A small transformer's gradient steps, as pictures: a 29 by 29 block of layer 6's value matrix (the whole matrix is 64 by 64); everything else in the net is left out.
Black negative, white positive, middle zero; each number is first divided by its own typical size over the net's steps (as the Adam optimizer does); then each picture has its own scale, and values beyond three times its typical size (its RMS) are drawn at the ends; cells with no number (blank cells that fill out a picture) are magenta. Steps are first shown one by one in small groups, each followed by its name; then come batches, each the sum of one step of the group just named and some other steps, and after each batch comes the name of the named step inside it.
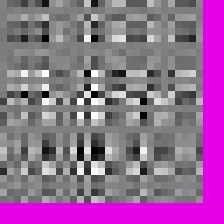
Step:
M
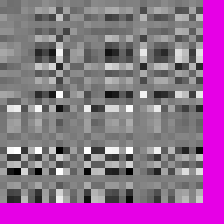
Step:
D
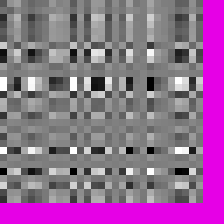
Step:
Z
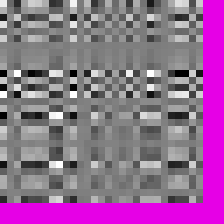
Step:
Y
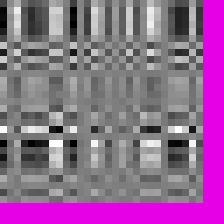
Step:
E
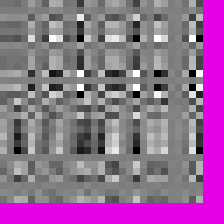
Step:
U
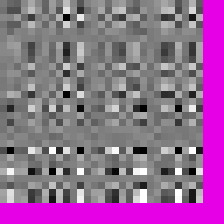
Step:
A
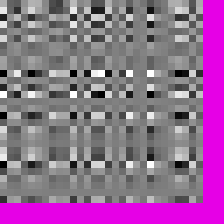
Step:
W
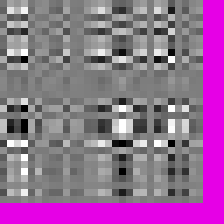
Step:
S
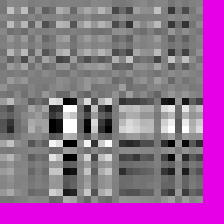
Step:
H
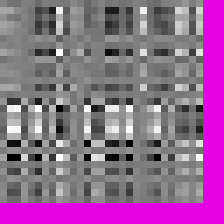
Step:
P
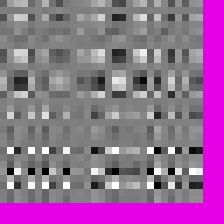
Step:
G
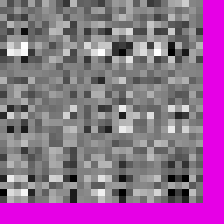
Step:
S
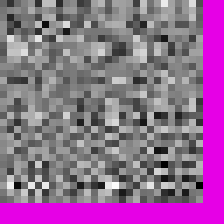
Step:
G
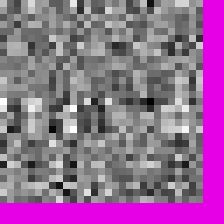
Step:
H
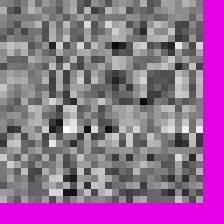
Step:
H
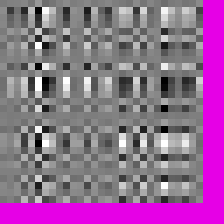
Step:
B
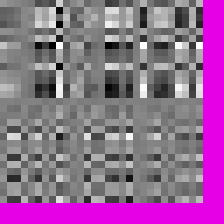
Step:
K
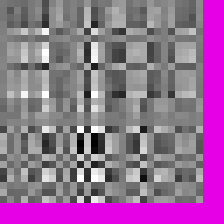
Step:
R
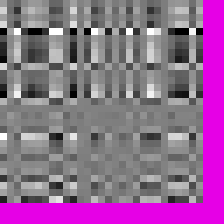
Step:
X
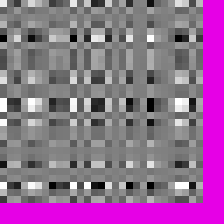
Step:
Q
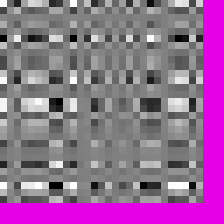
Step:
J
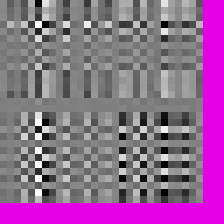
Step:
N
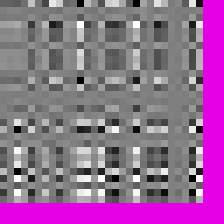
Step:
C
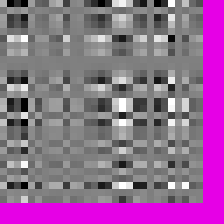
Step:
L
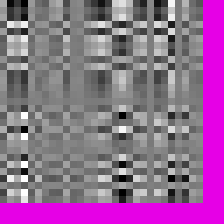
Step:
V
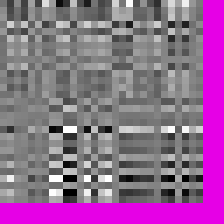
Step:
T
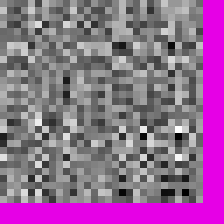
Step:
N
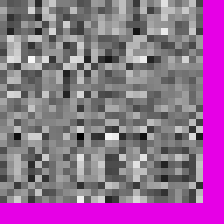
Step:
N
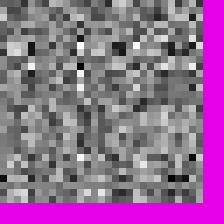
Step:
V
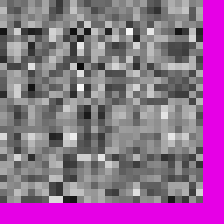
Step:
X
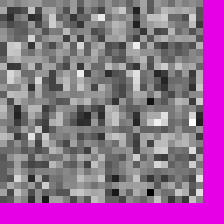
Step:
B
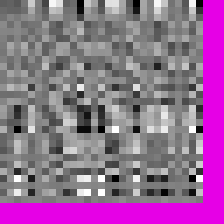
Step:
C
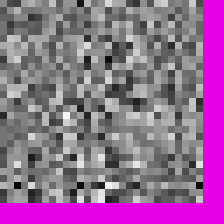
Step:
C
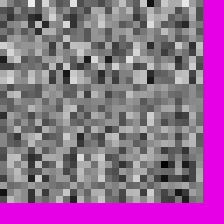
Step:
N
